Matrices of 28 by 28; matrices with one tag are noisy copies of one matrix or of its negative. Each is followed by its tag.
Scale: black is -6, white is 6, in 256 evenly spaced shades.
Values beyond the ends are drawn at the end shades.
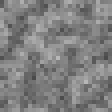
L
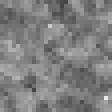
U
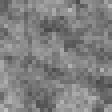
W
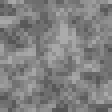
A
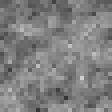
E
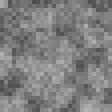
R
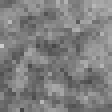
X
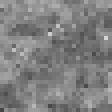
E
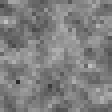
A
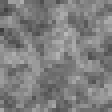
A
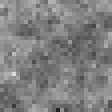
E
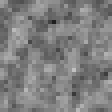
L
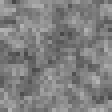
A
